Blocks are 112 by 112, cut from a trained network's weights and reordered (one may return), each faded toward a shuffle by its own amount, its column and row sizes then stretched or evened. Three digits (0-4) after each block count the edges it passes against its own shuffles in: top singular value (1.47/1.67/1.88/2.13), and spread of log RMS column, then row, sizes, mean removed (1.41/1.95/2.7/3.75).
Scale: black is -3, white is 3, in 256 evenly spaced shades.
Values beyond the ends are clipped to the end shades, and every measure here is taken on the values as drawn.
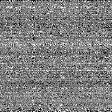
3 2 3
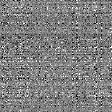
3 3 3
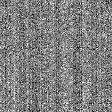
3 1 1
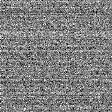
3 1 0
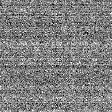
3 1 1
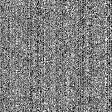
3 2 0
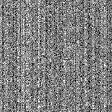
4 2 0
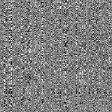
4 4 1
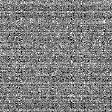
4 3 0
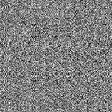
4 1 1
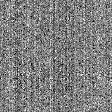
3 1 1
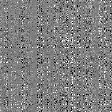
0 4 3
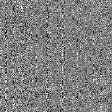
3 4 0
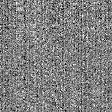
2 1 1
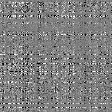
3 3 4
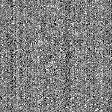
2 1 2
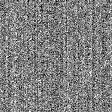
2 0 0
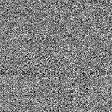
2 0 2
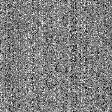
1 2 0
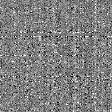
1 2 3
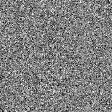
0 1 0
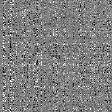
0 4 2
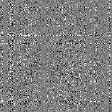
3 4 3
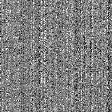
3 3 0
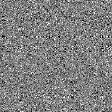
1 2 2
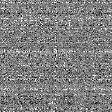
2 2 3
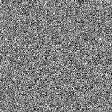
2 0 2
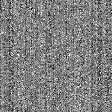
2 2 0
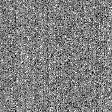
0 1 0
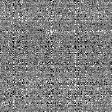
3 3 2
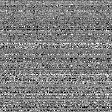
4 1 4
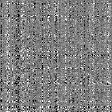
3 4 3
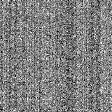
3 0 1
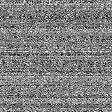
4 0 3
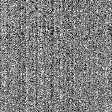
2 1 1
